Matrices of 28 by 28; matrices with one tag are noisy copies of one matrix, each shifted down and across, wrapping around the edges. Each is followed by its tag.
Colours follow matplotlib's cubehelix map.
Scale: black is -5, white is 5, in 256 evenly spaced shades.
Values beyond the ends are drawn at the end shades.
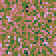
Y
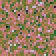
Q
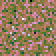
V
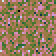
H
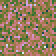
V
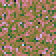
H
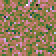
Q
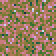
V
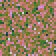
V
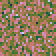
V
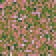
V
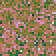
V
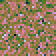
Q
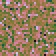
Y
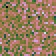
Y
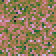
Y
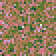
V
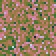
V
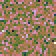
Q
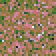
Q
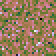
Q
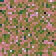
H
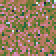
V
